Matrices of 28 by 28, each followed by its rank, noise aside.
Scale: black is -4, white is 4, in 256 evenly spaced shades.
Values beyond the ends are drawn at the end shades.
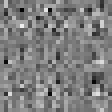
four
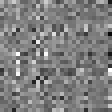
four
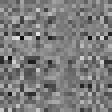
three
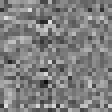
four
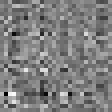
two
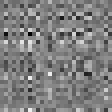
two
